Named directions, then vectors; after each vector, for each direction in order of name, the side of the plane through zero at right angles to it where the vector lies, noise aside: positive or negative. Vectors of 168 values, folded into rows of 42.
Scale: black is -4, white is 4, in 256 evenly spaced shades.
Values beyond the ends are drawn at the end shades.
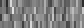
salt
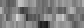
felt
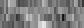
negative, positive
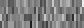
positive, negative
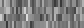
negative, negative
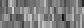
negative, positive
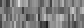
positive, positive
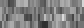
positive, negative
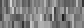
negative, positive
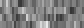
negative, negative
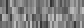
positive, positive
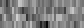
positive, positive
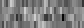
negative, positive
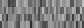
positive, negative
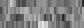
negative, positive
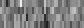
positive, positive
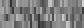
positive, negative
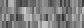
negative, positive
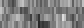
positive, negative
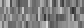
negative, negative
